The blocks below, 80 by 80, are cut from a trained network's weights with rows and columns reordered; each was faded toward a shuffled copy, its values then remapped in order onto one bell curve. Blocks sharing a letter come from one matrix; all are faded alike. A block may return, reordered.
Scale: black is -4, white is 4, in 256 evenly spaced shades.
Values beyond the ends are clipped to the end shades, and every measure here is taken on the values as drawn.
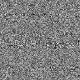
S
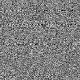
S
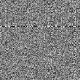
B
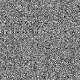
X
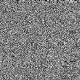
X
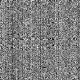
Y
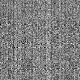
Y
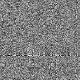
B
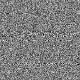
X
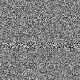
S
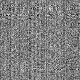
Y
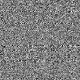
X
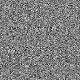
S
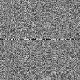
B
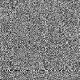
B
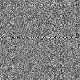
B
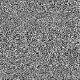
X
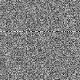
B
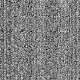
Y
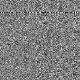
B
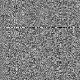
B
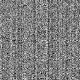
Y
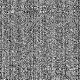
Y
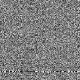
B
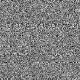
S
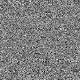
X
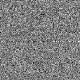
S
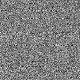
X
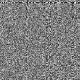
B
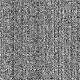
Y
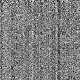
Y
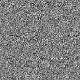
S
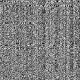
Y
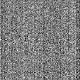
Y
